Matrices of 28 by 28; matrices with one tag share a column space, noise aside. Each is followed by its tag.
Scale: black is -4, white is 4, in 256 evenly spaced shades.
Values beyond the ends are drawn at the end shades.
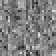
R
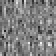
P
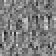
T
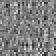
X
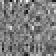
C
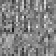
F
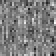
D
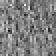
F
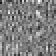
C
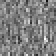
D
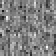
R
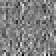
X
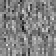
F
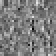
P
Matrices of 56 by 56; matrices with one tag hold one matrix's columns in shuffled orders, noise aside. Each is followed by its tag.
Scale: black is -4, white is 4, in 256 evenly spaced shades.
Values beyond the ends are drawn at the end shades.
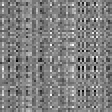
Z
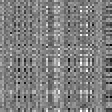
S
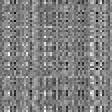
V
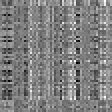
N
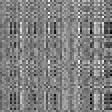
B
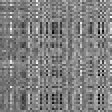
B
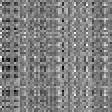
Z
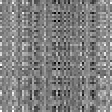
V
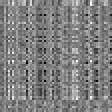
N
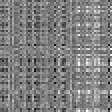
S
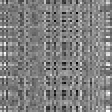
V
